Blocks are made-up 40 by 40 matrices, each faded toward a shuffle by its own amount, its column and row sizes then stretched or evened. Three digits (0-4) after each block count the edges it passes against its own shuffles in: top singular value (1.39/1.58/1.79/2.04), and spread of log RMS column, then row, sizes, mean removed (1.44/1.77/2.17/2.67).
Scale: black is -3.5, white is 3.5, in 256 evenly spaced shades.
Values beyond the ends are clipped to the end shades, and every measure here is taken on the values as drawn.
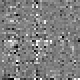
3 3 2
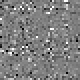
1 2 2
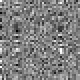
4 3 0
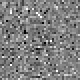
1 0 0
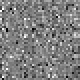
3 1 0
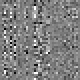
3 4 0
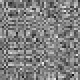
4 0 0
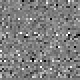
0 0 3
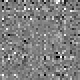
2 2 2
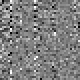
3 3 0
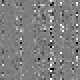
1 4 0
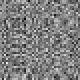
4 2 0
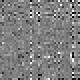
4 4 2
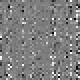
1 4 2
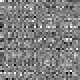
4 1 3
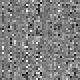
2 4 0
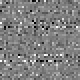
0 0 4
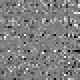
1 1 3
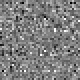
0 0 2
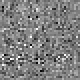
2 1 2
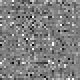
0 2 2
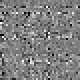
1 3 3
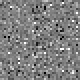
0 3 0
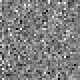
1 2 0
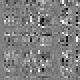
4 4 3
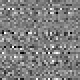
3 1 4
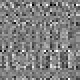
4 2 4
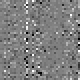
3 3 0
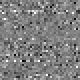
0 0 3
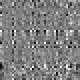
4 3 4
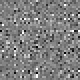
3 3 2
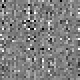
3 3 2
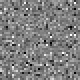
0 1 2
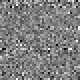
0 0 3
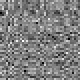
4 0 0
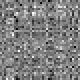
4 1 1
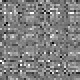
4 0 3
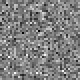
2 0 0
